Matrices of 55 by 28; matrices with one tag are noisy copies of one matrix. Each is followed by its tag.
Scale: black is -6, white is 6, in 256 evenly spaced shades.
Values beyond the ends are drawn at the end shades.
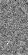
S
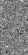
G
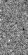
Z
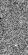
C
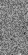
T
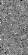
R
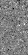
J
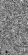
G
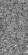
C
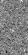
G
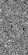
Z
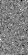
R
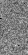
C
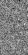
J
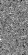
R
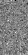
S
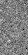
Z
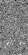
S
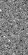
Z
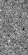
Z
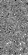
S
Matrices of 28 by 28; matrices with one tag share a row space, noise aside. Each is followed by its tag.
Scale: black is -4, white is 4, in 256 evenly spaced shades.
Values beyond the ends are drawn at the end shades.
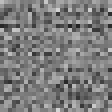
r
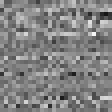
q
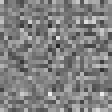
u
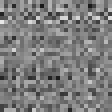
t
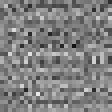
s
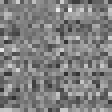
r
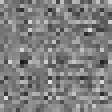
u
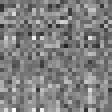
t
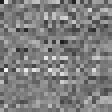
q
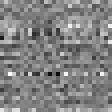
r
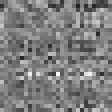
u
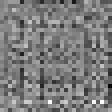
s
